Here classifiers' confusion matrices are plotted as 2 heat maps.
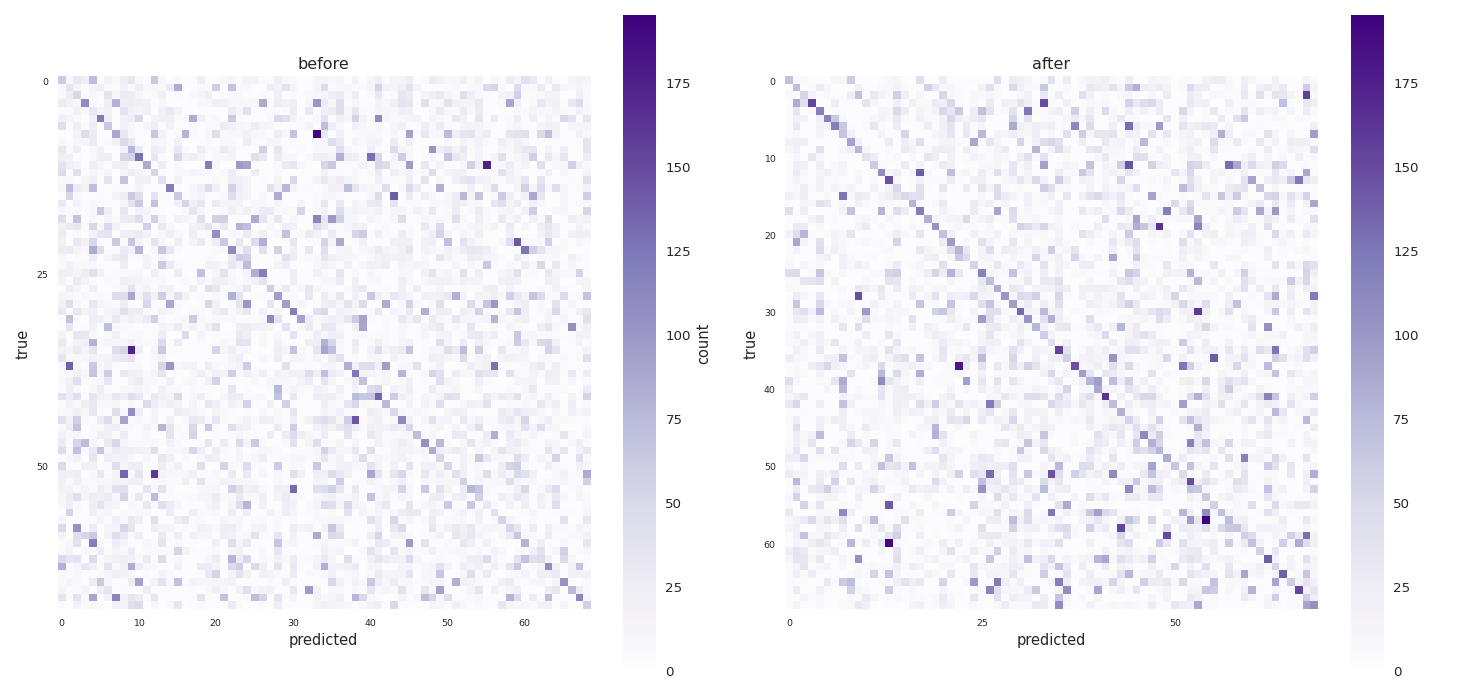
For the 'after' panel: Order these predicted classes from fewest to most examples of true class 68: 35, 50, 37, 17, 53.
37, 17, 50, 53, 35
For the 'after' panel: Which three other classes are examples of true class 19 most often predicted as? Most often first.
48, 53, 45
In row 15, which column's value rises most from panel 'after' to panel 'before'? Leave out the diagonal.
43
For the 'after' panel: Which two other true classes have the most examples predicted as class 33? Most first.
3, 11
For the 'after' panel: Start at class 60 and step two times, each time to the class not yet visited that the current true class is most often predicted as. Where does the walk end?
66
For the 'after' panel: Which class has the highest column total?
52
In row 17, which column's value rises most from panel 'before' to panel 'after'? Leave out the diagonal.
49
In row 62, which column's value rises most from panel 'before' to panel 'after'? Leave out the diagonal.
9
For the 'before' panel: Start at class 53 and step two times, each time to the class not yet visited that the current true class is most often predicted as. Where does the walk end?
47
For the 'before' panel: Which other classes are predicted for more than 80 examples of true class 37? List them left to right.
1, 14, 42, 56
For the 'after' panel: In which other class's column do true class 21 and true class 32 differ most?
62
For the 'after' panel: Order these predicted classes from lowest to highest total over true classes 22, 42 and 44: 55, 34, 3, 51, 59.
3, 55, 59, 34, 51
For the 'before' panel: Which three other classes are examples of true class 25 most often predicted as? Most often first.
26, 18, 67
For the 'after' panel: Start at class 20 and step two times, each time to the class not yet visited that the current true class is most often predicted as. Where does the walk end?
67
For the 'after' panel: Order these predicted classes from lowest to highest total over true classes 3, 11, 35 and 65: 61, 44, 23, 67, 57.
23, 61, 67, 57, 44
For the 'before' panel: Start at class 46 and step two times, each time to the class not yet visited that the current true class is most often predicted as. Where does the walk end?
1
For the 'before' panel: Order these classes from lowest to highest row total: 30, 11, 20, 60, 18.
60, 20, 30, 18, 11
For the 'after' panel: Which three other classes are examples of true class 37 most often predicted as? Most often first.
22, 51, 62
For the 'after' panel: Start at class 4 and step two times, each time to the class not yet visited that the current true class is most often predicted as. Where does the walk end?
25
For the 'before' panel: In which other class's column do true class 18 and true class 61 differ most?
33
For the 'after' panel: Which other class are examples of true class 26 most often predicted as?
53
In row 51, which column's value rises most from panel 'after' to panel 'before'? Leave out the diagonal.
12
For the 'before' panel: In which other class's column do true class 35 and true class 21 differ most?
59
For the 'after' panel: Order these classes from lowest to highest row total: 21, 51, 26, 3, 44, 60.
21, 26, 44, 3, 60, 51
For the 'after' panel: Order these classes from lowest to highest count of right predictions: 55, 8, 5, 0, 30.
55, 0, 8, 5, 30
